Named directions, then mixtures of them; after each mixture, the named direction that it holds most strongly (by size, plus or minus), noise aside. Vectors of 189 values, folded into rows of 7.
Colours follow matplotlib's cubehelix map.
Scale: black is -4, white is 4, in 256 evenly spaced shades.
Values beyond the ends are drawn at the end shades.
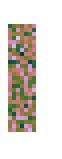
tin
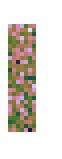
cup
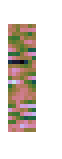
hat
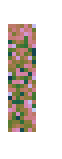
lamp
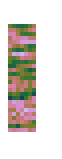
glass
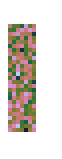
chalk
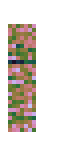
hat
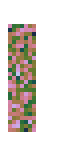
chalk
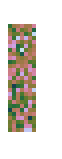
tin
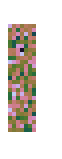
tin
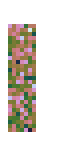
cup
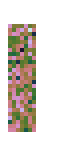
chalk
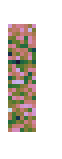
lamp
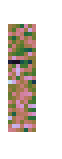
hat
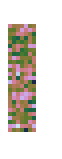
chalk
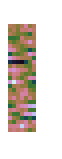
hat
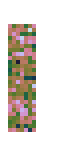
cup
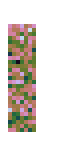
cup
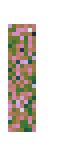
chalk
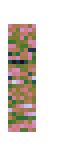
hat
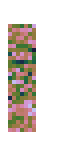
lamp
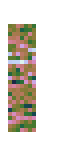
hat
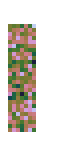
lamp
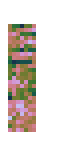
glass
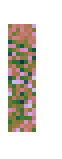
lamp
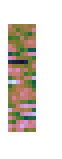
hat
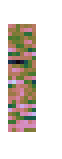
hat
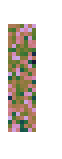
lamp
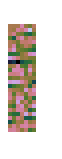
hat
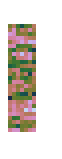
glass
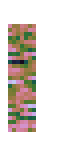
hat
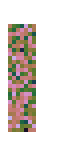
chalk
